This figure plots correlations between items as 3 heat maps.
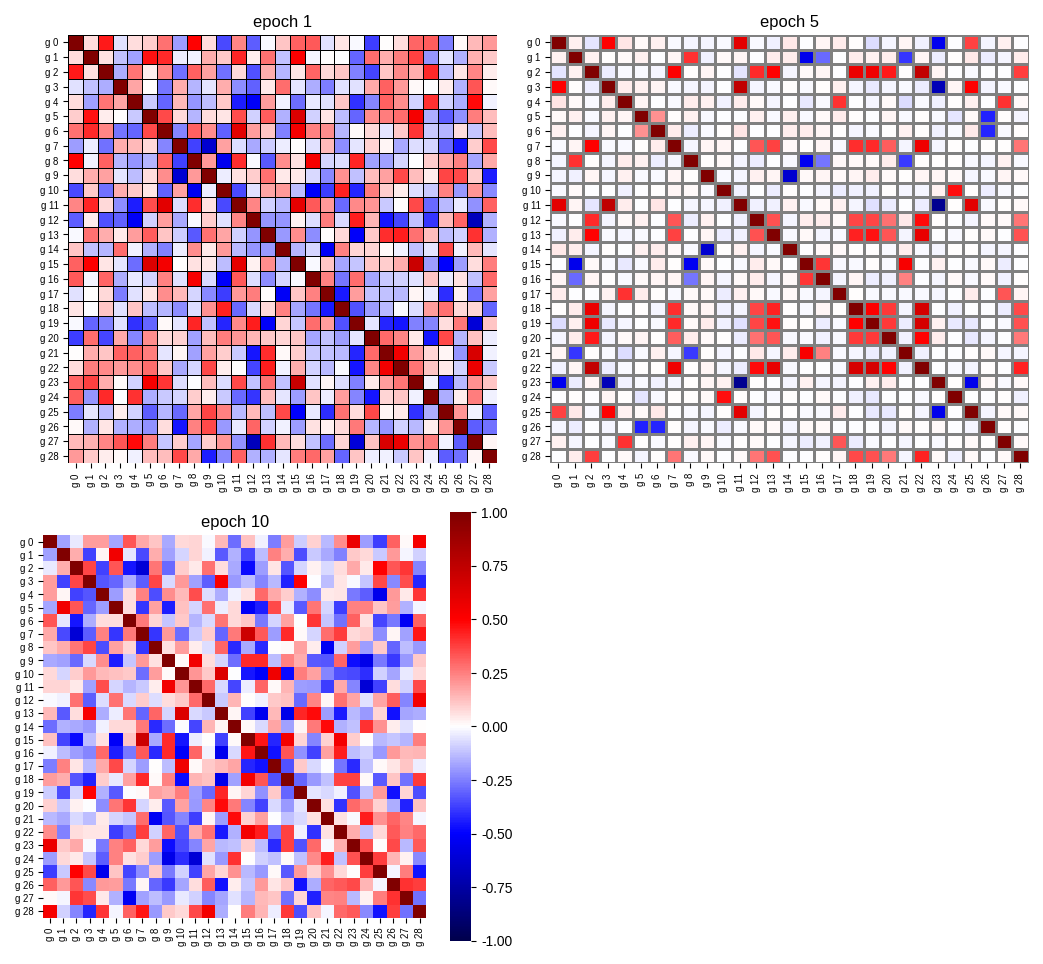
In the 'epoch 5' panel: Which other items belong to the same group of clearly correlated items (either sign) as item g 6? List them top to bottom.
g 5, g 26
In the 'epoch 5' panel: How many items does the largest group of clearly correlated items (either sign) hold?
9
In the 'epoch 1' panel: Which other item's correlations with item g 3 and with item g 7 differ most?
g 9
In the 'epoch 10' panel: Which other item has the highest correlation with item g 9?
g 11
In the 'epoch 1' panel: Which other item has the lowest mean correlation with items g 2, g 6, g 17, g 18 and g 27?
g 19
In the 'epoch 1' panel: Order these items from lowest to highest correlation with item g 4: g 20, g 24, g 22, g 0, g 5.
g 20, g 5, g 0, g 22, g 24
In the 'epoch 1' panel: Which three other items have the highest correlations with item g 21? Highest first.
g 27, g 22, g 13
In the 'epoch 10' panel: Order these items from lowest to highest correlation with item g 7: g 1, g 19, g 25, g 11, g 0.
g 1, g 25, g 11, g 19, g 0
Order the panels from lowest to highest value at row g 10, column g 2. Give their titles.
epoch 1, epoch 5, epoch 10
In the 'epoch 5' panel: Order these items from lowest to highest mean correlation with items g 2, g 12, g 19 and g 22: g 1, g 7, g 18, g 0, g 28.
g 0, g 1, g 28, g 7, g 18
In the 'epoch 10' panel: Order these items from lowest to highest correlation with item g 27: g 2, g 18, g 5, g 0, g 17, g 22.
g 18, g 5, g 0, g 17, g 22, g 2
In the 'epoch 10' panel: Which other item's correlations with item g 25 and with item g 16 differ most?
g 4
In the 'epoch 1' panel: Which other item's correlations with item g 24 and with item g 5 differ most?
g 15
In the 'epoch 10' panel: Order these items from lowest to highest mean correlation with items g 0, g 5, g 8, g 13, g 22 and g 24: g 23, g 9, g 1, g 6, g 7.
g 9, g 7, g 1, g 6, g 23
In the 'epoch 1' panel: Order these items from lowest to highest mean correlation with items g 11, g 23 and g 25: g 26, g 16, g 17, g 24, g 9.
g 24, g 17, g 26, g 16, g 9
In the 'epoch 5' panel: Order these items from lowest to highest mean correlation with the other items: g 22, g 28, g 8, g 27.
g 8, g 27, g 28, g 22
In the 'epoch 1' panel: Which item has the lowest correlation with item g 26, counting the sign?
g 7
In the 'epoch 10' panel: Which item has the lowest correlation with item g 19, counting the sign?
g 26
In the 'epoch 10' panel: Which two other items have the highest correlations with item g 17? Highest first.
g 10, g 5
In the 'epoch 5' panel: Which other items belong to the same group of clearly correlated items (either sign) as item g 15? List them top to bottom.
g 1, g 8, g 16, g 21
